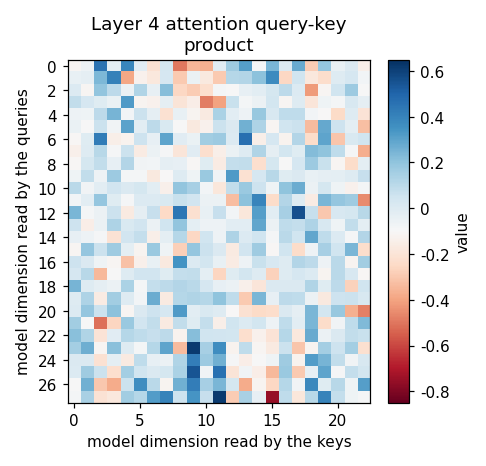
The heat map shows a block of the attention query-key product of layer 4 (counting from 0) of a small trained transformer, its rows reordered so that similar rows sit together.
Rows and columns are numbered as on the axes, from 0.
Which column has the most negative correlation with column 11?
15
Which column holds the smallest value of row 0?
8
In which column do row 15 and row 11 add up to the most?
14
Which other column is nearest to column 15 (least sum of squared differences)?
12
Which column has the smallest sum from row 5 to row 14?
22
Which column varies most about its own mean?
9
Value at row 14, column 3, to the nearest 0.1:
-0.2
